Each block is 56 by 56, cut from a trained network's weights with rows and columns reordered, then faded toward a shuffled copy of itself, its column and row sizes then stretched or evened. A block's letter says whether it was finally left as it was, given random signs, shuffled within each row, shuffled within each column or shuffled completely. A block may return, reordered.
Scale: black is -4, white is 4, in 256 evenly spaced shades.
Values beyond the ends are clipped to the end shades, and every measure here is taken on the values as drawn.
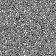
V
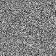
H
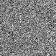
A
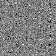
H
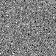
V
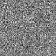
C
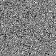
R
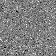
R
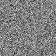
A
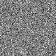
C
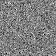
R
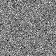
V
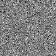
A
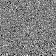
R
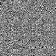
C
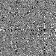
H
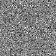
H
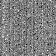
A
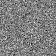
V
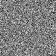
A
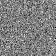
V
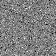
V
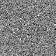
R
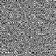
C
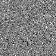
A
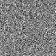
C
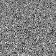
H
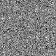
H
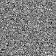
H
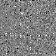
C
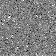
V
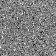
A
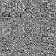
C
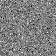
V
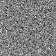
A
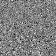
R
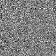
H
